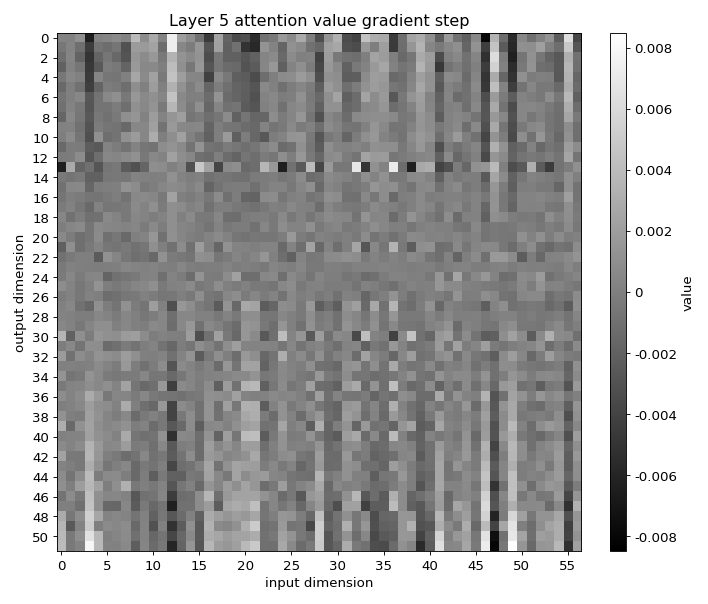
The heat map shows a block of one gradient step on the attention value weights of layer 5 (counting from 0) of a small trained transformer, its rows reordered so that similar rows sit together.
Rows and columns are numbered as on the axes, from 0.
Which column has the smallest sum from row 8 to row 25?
49
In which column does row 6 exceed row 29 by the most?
12
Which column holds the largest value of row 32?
24
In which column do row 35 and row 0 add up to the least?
46
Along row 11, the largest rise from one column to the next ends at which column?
47
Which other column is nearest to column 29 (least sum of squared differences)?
35
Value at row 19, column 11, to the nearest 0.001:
0
